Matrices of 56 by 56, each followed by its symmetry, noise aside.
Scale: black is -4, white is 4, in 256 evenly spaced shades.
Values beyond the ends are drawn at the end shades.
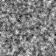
no symmetry.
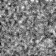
no symmetry.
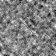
symmetric across the other diagonal.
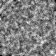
symmetric.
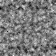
same after a half turn.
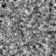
no symmetry.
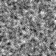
no symmetry.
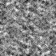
same after a half turn.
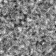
symmetric.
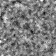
symmetric.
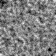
symmetric.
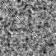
symmetric.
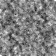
same after a half turn.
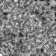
symmetric across the other diagonal.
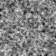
symmetric across the other diagonal.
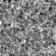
no symmetry.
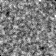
symmetric across the other diagonal.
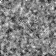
no symmetry.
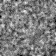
symmetric.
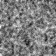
no symmetry.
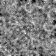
symmetric across the other diagonal.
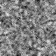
same after a half turn.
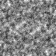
same after a half turn.
